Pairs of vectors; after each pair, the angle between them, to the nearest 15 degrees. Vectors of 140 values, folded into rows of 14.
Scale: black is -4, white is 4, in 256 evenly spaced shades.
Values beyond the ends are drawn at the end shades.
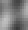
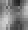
15 degrees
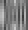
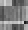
120 degrees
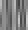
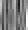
45 degrees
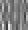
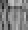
135 degrees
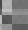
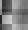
150 degrees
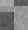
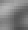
105 degrees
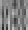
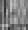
135 degrees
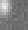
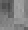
135 degrees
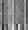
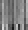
165 degrees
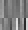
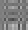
75 degrees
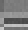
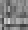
135 degrees
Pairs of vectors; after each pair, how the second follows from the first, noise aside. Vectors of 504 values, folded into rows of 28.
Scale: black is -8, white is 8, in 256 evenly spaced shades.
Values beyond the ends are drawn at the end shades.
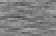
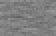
shrunk.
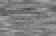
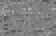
negated, partly zeroed.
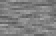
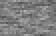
copied.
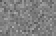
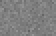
shrunk.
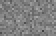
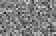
wrapped around, scaled up.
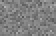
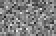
wrapped around, scaled up.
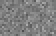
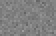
negated, shrunk.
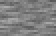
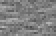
copied.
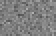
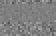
negated, partly zeroed.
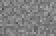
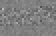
negated, partly zeroed.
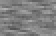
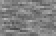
copied.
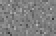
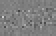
reversed, negated, partly zeroed.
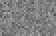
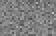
shuffled.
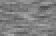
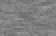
negated, shrunk.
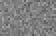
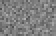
shuffled.
